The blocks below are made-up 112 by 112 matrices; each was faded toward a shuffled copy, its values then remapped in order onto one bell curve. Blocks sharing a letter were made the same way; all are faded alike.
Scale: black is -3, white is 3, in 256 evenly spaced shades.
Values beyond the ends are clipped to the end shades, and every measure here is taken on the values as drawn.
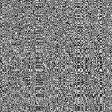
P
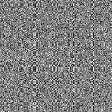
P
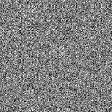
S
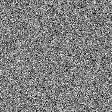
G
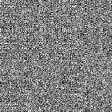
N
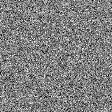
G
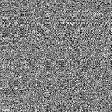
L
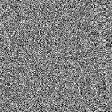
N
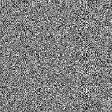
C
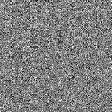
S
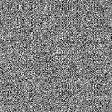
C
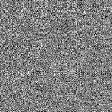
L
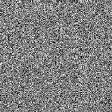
N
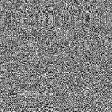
L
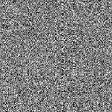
C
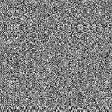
L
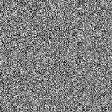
L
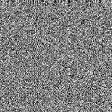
N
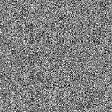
N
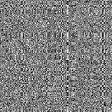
P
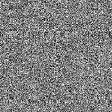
N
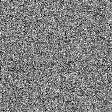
G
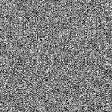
S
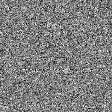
G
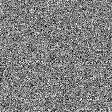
G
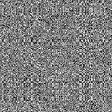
P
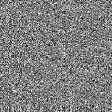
N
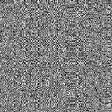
P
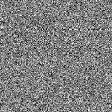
N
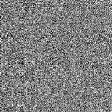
S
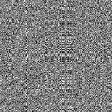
P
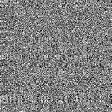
N
